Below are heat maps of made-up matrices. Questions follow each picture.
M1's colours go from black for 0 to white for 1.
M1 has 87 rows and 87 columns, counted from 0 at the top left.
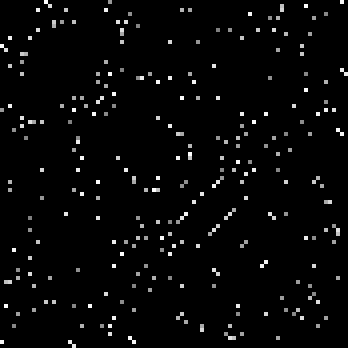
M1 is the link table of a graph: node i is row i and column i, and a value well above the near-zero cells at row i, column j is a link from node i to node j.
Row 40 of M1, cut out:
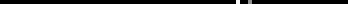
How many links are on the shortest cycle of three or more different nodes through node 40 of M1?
8
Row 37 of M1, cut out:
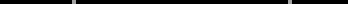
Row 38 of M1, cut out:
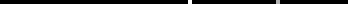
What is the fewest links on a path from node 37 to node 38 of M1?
3
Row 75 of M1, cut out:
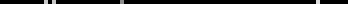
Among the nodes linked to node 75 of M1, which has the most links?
node 30
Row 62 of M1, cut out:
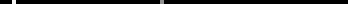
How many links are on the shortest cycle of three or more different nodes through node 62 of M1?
8
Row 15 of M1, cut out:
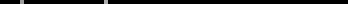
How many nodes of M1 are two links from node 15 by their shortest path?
8
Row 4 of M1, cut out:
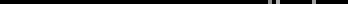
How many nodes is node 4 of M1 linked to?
3
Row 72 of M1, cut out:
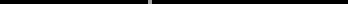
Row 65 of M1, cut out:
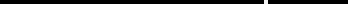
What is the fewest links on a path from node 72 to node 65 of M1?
6
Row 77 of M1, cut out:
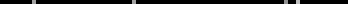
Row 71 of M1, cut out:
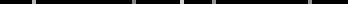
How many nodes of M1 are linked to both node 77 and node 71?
2
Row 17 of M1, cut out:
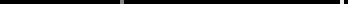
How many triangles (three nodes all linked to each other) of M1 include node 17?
0
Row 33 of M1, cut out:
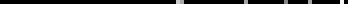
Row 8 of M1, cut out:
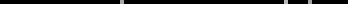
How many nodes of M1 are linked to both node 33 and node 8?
2
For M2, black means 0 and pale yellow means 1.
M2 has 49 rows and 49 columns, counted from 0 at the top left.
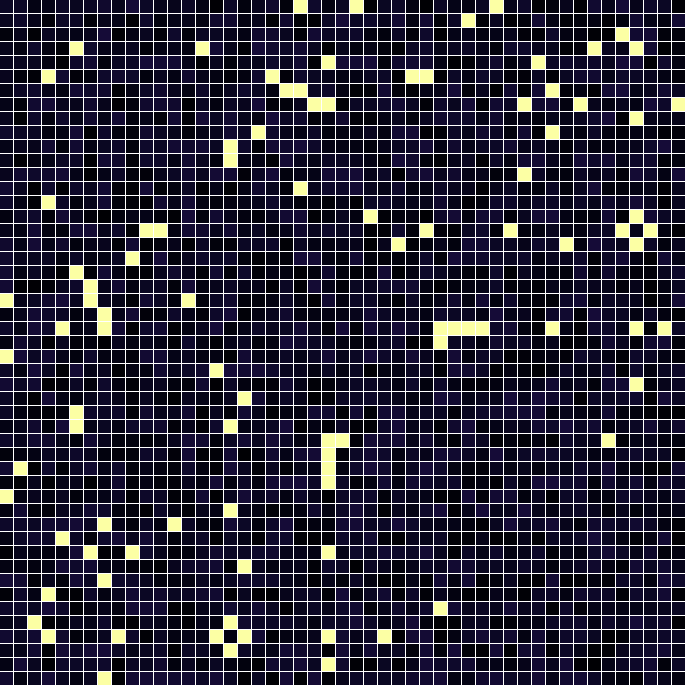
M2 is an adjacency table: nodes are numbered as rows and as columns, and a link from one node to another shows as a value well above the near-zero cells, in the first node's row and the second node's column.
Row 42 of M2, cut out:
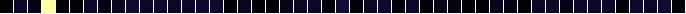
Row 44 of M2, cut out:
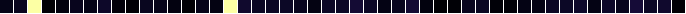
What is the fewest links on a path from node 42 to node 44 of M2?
5
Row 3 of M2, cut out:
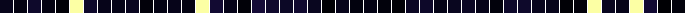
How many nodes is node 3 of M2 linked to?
4
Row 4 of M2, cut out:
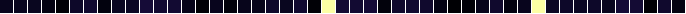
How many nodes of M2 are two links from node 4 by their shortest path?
8
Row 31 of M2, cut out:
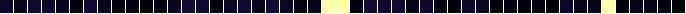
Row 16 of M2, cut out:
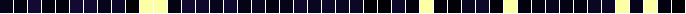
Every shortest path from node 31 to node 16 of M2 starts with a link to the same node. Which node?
node 23
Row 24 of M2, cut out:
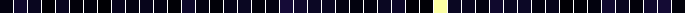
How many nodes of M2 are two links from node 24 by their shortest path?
2
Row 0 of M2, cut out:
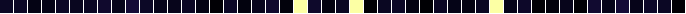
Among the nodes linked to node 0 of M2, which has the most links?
node 21
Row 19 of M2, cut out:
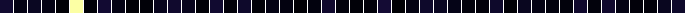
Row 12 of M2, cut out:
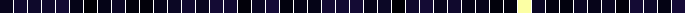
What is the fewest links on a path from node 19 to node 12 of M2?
7
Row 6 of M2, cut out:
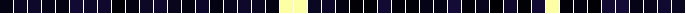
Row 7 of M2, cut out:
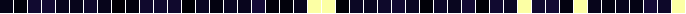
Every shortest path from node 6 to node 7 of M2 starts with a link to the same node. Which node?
node 39
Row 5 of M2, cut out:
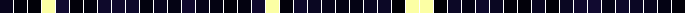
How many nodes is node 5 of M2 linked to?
4
